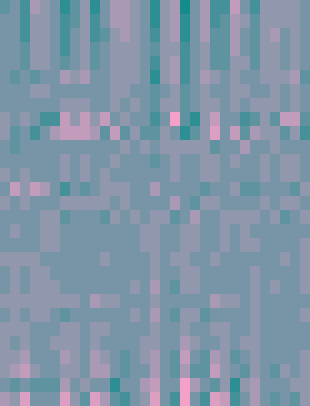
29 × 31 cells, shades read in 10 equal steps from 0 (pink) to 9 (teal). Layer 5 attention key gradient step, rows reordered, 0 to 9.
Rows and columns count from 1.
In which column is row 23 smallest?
16
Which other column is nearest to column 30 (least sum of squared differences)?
9
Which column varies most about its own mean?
19
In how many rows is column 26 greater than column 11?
10
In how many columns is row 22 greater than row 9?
10
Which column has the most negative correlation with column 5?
7
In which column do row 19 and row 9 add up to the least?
18
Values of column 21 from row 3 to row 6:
3 4 4 3
